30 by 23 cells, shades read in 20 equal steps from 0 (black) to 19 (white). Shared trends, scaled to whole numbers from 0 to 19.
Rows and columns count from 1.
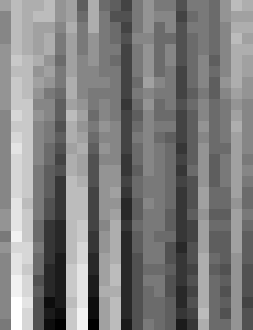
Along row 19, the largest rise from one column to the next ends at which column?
7
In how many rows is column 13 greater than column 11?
5
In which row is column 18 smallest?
30
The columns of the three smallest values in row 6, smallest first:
12, 17, 20
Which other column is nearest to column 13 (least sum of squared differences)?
16
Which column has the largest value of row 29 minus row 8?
8
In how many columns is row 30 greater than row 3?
7
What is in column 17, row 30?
2
